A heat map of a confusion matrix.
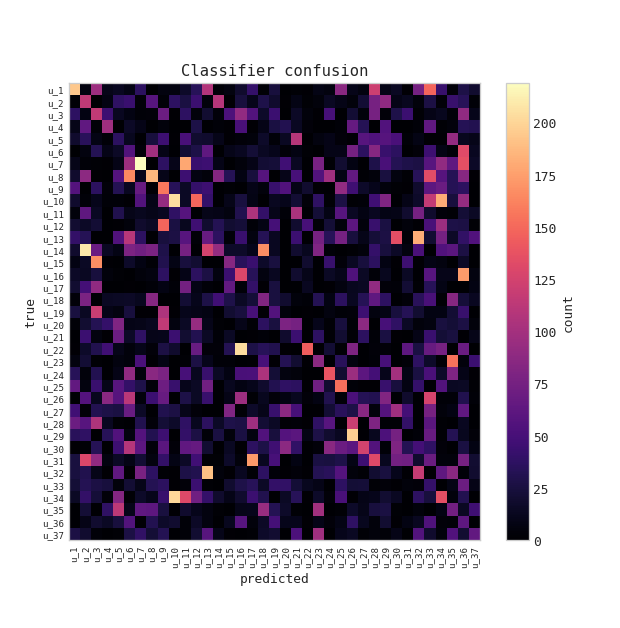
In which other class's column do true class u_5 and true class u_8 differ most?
u_6
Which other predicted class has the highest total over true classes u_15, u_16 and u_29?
u_26
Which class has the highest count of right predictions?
u_7
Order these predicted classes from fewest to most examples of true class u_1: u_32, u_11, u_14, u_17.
u_14, u_11, u_17, u_32
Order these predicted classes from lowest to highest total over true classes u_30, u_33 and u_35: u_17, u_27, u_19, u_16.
u_16, u_17, u_19, u_27
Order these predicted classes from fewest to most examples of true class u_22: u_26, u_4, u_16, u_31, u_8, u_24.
u_8, u_24, u_4, u_31, u_26, u_16
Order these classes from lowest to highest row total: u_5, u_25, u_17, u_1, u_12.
u_17, u_5, u_12, u_25, u_1
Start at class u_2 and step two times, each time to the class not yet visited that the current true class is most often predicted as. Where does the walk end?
u_18
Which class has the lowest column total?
u_22
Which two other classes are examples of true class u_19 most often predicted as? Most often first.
u_3, u_9
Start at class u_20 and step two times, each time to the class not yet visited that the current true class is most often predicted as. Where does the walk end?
u_25
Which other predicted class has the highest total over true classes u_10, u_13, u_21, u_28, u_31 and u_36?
u_33
